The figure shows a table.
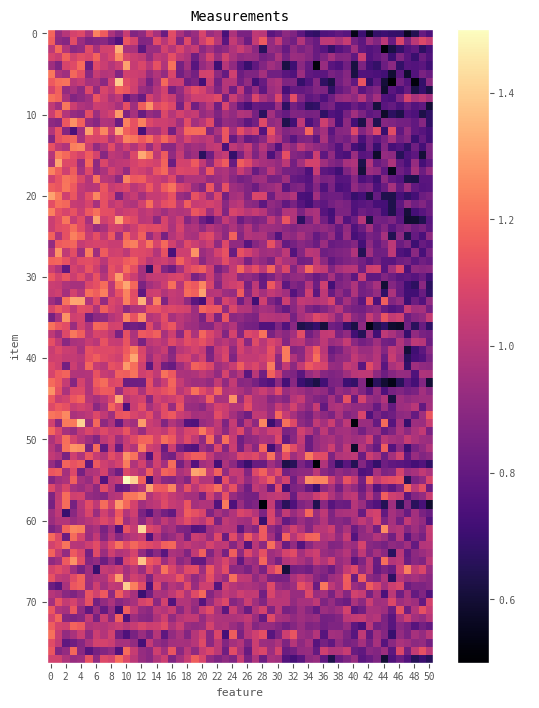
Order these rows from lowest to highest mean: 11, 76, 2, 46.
2, 11, 76, 46
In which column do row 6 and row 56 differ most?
9
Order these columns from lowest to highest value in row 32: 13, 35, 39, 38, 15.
35, 39, 38, 15, 13
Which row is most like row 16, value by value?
27
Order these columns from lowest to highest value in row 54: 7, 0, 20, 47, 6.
47, 6, 7, 0, 20
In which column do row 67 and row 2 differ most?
44
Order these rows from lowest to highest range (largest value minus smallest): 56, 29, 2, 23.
29, 56, 23, 2
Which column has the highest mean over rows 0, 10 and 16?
1
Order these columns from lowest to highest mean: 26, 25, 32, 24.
32, 26, 25, 24
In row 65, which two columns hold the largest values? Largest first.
12, 3
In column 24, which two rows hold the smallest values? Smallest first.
15, 58
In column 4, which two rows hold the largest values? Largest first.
48, 33
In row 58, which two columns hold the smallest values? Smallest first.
28, 50
